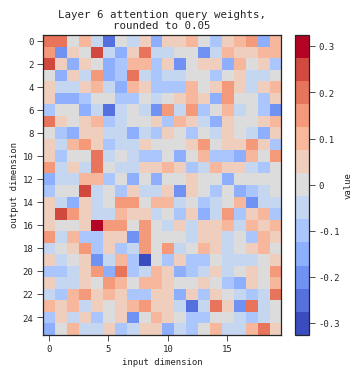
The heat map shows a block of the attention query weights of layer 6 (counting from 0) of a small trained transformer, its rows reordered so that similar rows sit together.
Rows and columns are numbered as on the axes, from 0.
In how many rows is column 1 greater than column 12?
9
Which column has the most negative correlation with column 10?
18
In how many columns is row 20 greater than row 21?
6
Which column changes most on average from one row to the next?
4
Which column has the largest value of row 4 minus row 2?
15
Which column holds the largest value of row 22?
19
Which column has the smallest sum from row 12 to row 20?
11
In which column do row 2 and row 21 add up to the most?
0
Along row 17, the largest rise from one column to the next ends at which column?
8
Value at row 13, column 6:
-0.1
